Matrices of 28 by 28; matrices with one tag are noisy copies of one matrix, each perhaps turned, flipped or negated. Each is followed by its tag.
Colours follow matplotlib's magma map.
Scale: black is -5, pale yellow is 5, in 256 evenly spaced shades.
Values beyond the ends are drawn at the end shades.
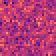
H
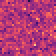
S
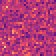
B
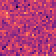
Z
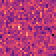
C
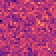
B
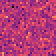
Z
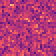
C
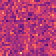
C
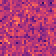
H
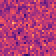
S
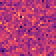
H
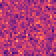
H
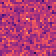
C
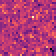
H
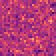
H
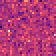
S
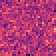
S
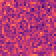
Z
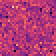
Z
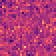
S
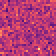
Z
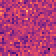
B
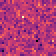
H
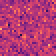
S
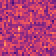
C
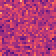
B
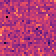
Z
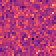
H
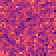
C
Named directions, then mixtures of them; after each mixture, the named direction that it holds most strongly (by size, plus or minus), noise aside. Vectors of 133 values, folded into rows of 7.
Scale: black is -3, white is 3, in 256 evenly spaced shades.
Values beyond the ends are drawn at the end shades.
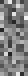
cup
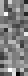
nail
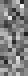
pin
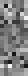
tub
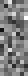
cup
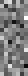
cup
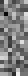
nail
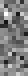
tub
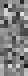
tub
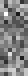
pin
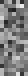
cup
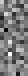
cup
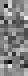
tub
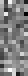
nail
